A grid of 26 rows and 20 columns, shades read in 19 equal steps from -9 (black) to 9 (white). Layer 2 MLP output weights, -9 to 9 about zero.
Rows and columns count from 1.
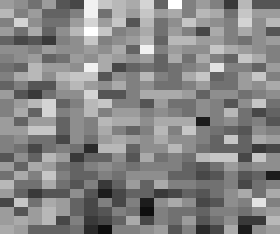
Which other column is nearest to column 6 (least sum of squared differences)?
14
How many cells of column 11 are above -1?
19
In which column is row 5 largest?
7
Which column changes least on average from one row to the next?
6
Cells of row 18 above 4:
3
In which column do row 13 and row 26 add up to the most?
17
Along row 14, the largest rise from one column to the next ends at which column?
16
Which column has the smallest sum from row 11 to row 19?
18
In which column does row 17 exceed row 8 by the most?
9
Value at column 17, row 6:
3
